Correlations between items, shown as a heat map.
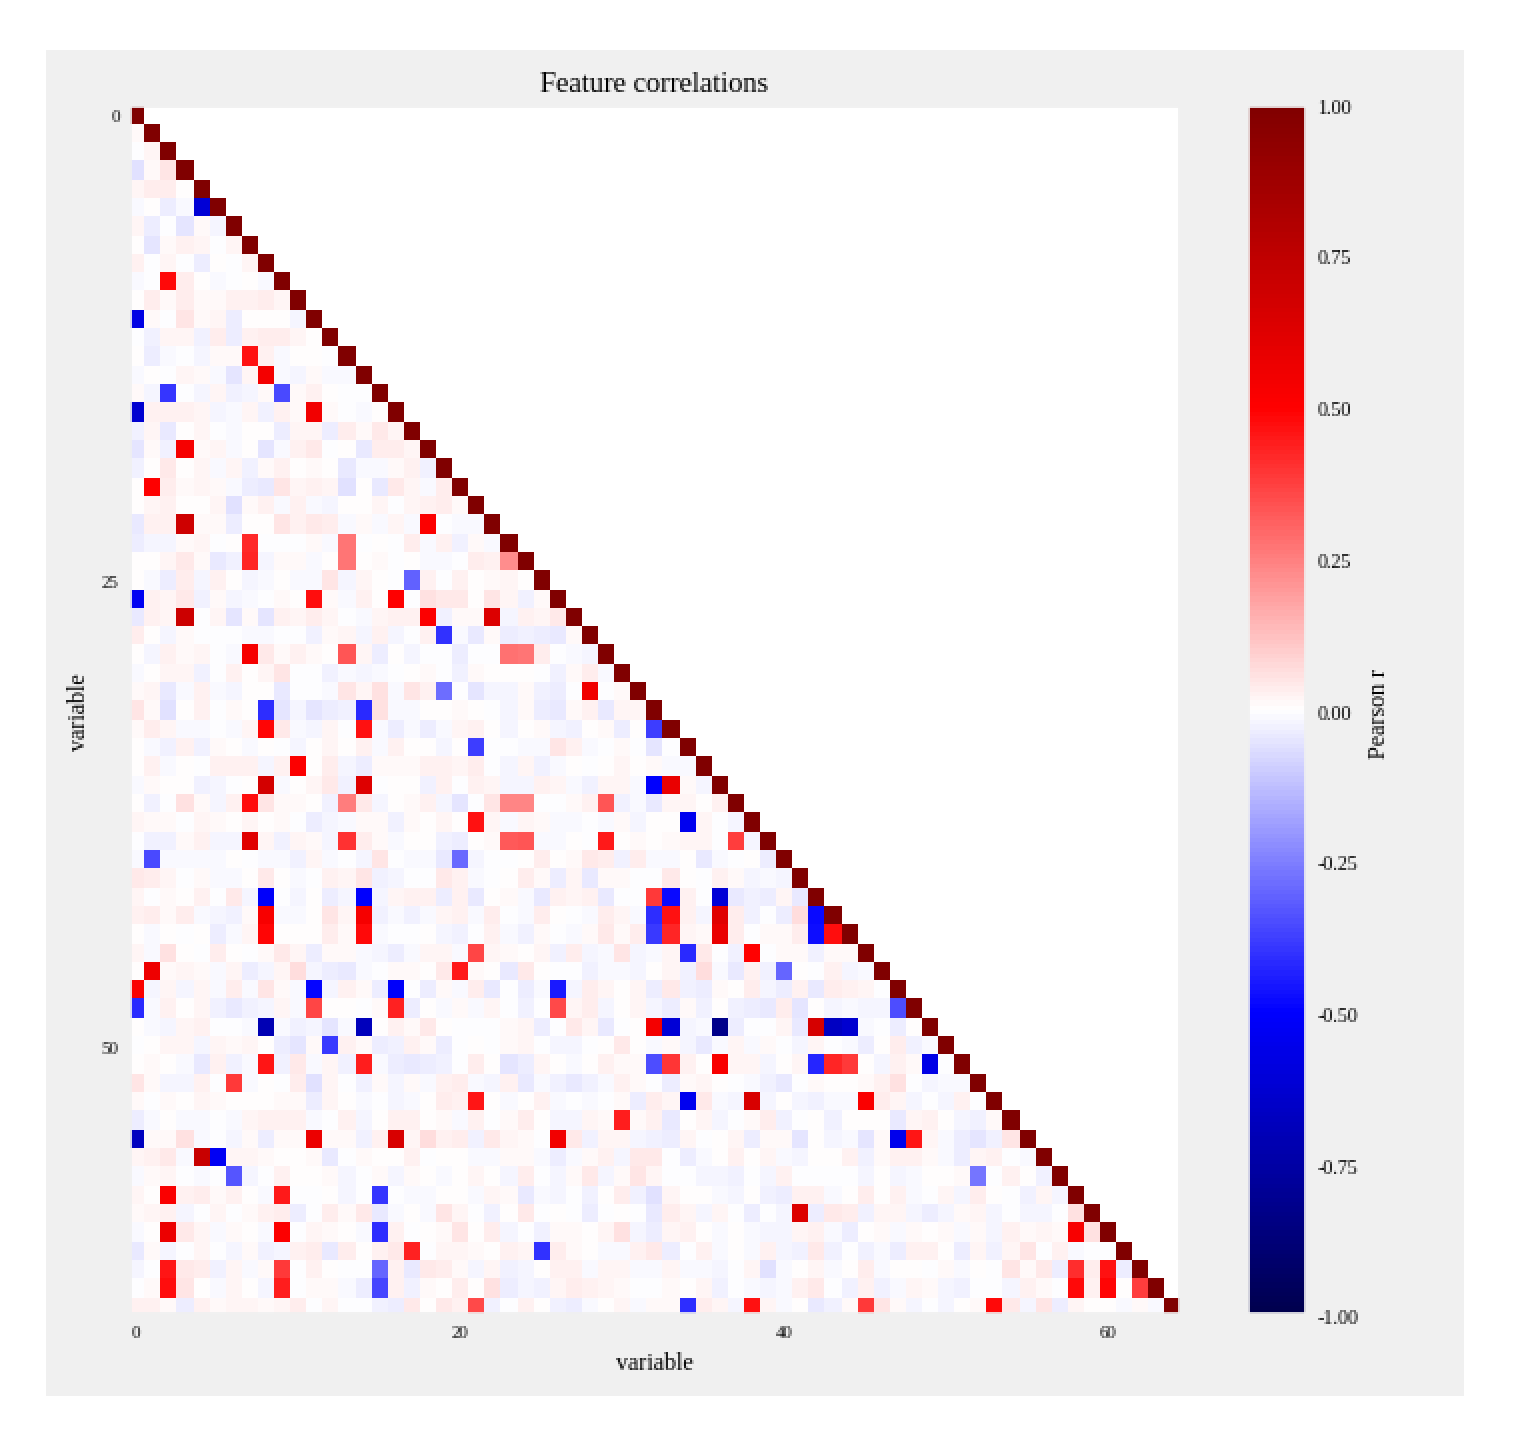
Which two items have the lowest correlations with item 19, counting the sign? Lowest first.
28, 31
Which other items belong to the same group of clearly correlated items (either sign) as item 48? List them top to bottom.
0, 11, 16, 26, 47, 55
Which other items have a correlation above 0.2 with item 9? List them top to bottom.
2, 58, 60, 62, 63
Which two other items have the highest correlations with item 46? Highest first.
1, 20
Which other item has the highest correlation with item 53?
38
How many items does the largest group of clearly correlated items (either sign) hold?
10
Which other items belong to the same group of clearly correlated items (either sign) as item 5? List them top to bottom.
4, 56
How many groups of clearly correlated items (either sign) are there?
15
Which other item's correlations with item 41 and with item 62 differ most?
59
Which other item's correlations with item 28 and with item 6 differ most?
31
